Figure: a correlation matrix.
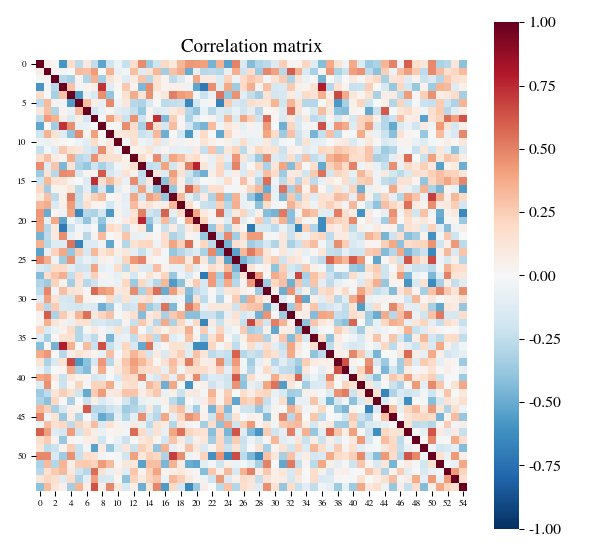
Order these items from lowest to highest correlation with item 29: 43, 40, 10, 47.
43, 40, 10, 47
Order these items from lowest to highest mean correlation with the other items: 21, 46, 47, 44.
21, 44, 46, 47
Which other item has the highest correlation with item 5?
9
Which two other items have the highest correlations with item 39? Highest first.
38, 42
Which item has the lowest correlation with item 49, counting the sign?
7
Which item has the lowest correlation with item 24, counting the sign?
50
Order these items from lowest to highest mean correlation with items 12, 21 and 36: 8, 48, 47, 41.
48, 41, 8, 47
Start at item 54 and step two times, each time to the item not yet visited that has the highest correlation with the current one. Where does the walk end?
15
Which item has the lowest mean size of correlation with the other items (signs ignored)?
10
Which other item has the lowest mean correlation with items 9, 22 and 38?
44
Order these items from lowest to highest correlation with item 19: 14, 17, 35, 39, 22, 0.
14, 17, 22, 39, 35, 0
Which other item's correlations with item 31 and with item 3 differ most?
8
